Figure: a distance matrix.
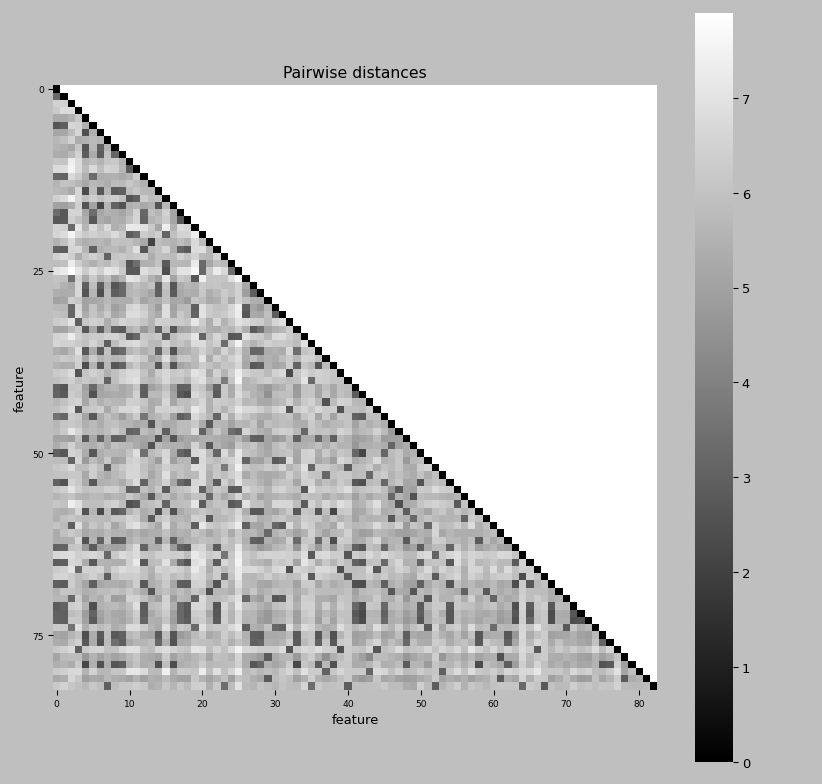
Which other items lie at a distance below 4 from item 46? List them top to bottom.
13, 21, 49, 56, 59, 69
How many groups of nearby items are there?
9
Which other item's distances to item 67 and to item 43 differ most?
64
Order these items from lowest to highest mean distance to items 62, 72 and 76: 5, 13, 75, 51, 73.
75, 73, 5, 51, 13
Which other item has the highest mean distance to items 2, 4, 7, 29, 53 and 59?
25
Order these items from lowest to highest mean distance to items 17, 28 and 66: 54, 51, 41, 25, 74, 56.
41, 54, 56, 51, 74, 25
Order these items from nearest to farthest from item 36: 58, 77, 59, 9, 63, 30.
58, 9, 63, 30, 59, 77
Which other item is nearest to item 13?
21
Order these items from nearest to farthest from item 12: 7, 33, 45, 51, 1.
1, 45, 33, 7, 51
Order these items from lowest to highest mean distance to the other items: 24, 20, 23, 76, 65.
76, 65, 24, 23, 20
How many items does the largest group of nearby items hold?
18
